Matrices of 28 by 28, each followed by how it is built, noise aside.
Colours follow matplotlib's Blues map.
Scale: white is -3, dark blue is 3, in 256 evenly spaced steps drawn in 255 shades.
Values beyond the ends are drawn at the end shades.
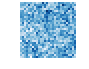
smooth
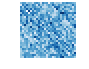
Toeplitz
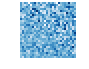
upper triangular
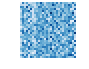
repeating rows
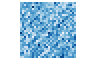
Hankel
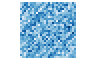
Hankel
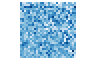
upper triangular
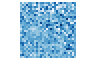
upper triangular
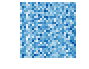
repeating rows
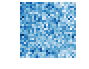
smooth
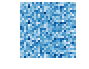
repeating rows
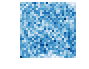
smooth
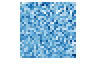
upper triangular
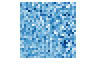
upper triangular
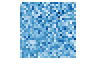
upper triangular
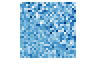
upper triangular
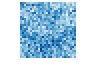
smooth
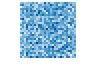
repeating rows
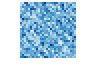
Toeplitz
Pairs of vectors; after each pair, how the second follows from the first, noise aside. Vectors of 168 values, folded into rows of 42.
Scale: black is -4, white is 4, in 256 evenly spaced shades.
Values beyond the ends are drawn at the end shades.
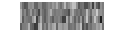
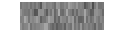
wrapped around, shrunk.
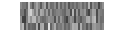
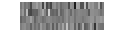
reversed, negated, partly zeroed.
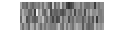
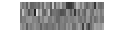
partly zeroed.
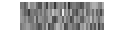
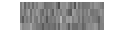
reversed, shrunk.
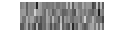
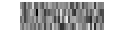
shuffled.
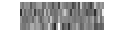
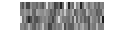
reversed.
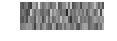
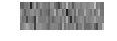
partly zeroed.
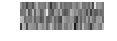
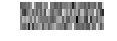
reversed, negated.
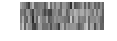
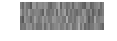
wrapped around, shrunk.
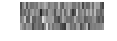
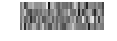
shuffled.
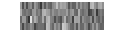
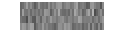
reversed, shrunk.
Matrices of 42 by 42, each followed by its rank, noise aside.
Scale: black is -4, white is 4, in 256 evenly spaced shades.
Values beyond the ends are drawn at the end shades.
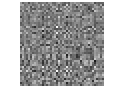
four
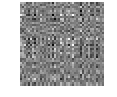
three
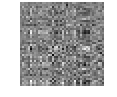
three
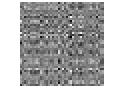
three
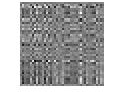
two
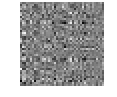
four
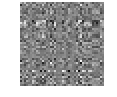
three
